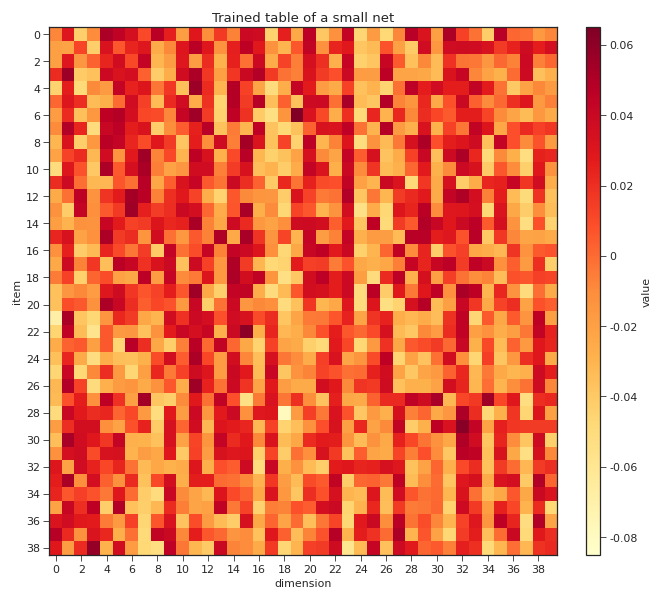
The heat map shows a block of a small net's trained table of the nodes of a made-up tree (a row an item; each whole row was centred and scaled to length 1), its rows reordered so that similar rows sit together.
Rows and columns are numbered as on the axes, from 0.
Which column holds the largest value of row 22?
15
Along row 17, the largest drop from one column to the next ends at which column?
10
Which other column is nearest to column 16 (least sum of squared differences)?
37
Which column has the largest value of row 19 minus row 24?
33
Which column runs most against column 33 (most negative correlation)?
26
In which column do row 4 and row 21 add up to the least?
0
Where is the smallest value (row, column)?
28, 18
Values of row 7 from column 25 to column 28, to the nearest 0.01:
-0.03 0.05 -0.02 -0.03
